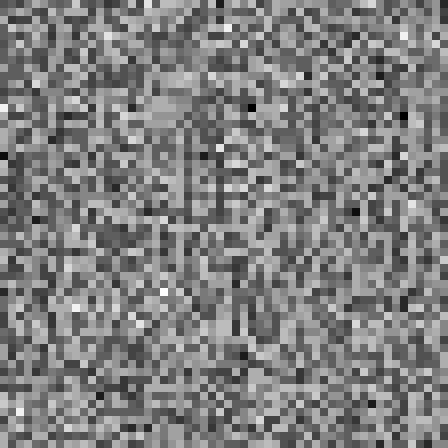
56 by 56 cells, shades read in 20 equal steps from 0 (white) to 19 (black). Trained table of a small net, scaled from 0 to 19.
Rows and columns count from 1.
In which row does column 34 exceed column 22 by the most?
29
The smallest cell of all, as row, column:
37, 21
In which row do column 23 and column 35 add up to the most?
53
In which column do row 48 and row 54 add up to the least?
9
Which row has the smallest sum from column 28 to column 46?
49
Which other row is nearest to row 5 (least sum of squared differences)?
27
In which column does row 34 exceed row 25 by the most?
17
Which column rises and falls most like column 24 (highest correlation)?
38
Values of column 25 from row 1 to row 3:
6 14 11
